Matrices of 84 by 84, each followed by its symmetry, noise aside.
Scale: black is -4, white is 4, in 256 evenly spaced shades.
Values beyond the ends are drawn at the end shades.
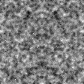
mirrored left to right.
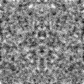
mirrored left to right.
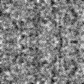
mirrored top to bottom.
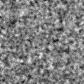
antisymmetric.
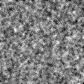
no symmetry.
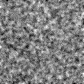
antisymmetric.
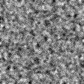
same after a half turn.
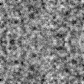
mirrored top to bottom.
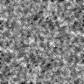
same after a half turn.
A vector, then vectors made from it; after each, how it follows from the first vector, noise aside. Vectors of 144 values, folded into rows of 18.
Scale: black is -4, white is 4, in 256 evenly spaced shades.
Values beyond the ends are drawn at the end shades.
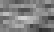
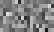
sign-scrambled.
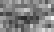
negated.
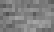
wrapped around, shrunk.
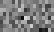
sign-scrambled.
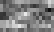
wrapped around, negated.
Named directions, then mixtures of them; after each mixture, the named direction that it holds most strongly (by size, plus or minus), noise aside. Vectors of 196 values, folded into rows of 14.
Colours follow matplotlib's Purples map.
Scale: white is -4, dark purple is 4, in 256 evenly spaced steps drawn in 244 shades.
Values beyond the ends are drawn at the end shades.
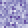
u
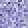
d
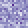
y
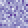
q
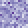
u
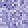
y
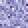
q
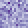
d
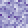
d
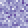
q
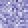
d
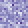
y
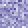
d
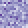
u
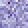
q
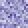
q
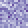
y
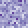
u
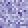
y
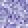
u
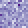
d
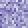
d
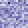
d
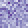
d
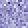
d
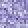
y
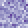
q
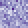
q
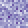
y
